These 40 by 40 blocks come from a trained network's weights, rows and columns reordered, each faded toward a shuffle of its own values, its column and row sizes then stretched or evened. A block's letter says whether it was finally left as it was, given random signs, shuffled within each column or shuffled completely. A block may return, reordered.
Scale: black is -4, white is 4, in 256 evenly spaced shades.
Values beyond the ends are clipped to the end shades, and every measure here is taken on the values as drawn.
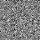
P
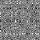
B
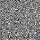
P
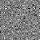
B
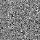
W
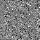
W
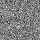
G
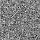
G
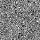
G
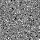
G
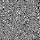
W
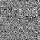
B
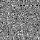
P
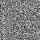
P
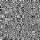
B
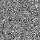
P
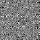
P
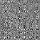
B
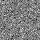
G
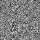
W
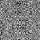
B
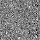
W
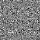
P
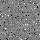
G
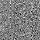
W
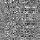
B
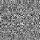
B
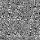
P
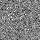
G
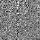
P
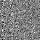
W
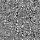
W
